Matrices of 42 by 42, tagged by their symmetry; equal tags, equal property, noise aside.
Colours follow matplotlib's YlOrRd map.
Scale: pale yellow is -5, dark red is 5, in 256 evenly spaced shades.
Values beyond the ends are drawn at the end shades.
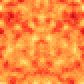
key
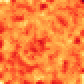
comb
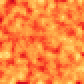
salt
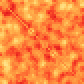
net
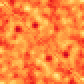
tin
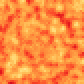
comb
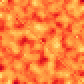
comb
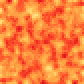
tin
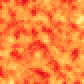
salt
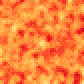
salt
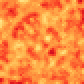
net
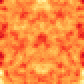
key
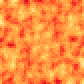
tin
